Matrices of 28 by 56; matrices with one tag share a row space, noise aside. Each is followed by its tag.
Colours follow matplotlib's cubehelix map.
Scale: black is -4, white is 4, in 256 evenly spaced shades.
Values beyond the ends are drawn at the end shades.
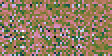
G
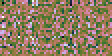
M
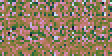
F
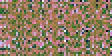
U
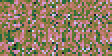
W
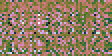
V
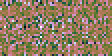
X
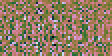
X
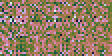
G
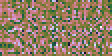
W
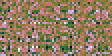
M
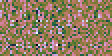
X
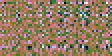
U
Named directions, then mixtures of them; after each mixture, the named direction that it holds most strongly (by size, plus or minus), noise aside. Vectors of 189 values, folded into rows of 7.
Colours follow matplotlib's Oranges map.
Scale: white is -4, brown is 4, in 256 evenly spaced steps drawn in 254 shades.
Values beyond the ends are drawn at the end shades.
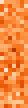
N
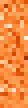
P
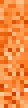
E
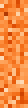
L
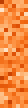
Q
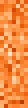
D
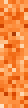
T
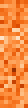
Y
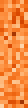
D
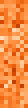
Y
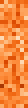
Y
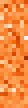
P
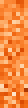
E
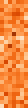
T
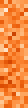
Q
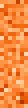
L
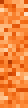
Q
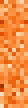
E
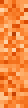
Q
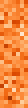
Y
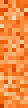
T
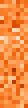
Y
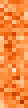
T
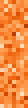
T
